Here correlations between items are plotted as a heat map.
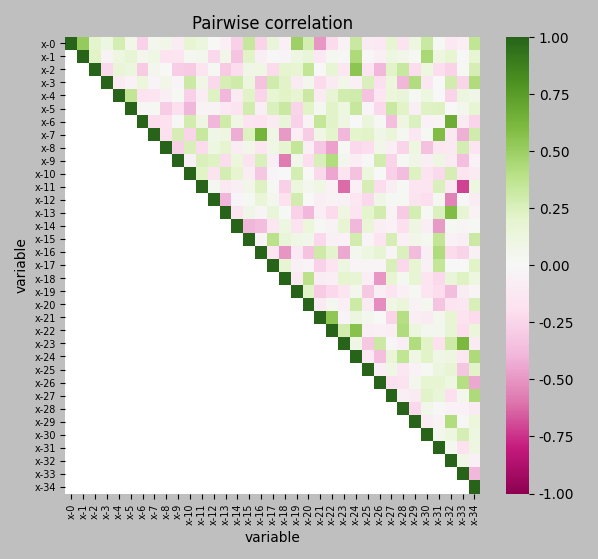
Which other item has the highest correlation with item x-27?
x-34
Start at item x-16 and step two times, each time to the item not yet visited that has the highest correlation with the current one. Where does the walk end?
x-31
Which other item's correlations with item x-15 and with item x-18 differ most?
x-7
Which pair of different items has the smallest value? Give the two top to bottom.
x-11, x-33
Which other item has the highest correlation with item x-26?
x-33
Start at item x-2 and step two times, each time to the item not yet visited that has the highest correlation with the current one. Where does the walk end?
x-22
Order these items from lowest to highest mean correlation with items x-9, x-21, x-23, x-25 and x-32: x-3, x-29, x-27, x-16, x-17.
x-27, x-17, x-16, x-3, x-29
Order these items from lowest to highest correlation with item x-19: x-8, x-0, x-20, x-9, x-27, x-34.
x-27, x-34, x-9, x-20, x-8, x-0
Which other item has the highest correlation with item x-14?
x-3
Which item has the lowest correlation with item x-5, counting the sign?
x-10
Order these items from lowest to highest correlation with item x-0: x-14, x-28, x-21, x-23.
x-21, x-14, x-28, x-23
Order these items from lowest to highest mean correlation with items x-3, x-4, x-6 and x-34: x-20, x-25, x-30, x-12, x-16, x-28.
x-16, x-12, x-28, x-30, x-25, x-20
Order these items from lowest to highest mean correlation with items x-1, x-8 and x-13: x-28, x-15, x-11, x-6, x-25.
x-28, x-11, x-25, x-6, x-15
